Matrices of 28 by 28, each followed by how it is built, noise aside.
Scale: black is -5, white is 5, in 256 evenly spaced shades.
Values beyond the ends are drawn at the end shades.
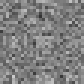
blocks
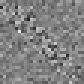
banded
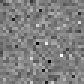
sparse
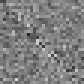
banded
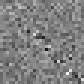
banded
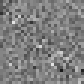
banded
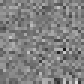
low rank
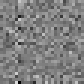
low rank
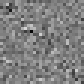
banded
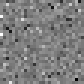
sparse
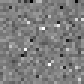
sparse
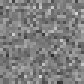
noise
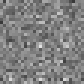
low rank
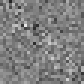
banded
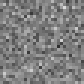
noise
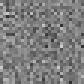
low rank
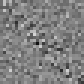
banded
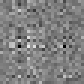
low rank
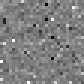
sparse
